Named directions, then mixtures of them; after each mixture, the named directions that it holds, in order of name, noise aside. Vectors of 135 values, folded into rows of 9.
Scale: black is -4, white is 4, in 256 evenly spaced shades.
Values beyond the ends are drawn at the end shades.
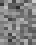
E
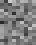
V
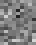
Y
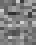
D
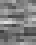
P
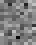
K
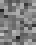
D, K, Y.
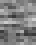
P.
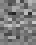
D, K.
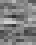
P.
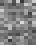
D, E.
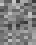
D, E, Y.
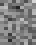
E.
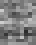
D, P.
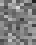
E.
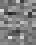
D.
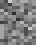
V.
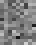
K.
